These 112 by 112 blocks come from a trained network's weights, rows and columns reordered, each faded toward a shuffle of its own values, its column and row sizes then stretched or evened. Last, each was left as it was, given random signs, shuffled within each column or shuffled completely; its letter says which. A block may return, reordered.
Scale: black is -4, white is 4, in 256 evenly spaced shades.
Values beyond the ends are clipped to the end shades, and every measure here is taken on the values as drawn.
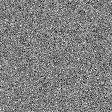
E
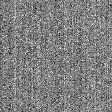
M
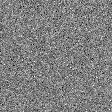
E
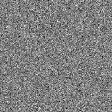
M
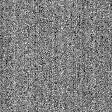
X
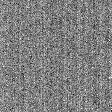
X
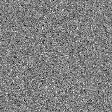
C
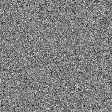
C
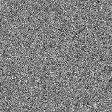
M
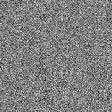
M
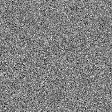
C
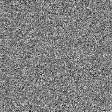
C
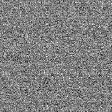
M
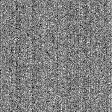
X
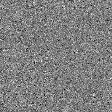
C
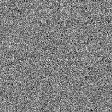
M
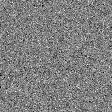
E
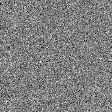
C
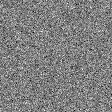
E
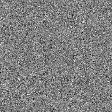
C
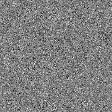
C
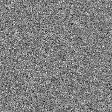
X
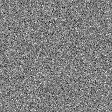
E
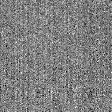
M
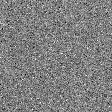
E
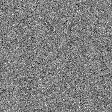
E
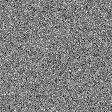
E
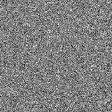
M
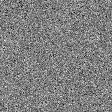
E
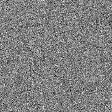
C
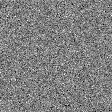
E
